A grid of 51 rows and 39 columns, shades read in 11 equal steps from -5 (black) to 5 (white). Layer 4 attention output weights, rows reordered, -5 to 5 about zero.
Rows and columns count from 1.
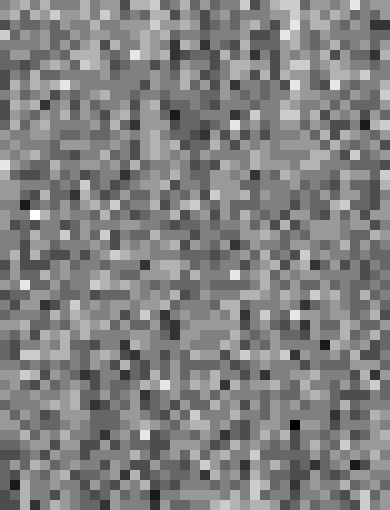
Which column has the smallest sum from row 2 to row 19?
21
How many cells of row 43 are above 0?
15
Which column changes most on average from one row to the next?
4
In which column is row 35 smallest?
33
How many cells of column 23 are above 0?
18
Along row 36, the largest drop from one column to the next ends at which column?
30
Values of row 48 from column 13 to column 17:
-3 2 -2 -1 0
